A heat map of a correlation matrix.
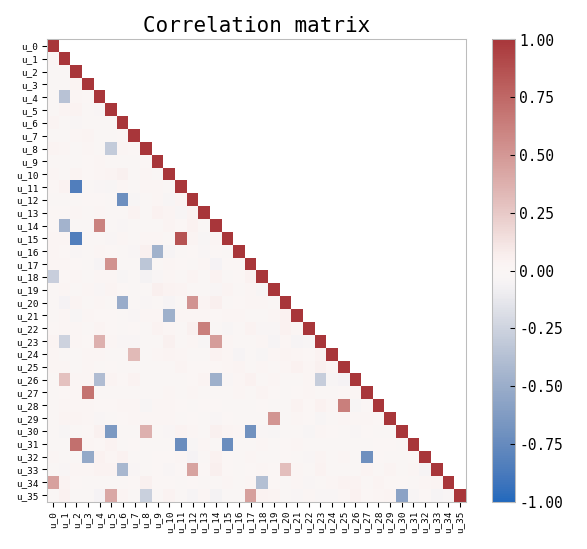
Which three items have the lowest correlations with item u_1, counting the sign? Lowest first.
u_14, u_4, u_23
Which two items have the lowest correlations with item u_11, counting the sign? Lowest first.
u_2, u_31
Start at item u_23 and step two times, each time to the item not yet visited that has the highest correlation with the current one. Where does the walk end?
u_4
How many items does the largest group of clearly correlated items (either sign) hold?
5
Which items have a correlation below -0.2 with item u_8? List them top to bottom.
u_5, u_17, u_35
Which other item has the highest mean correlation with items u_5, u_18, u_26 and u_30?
u_1
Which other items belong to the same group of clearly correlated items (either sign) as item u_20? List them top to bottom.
u_6, u_12, u_33
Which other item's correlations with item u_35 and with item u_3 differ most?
u_27
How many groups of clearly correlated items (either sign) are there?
12
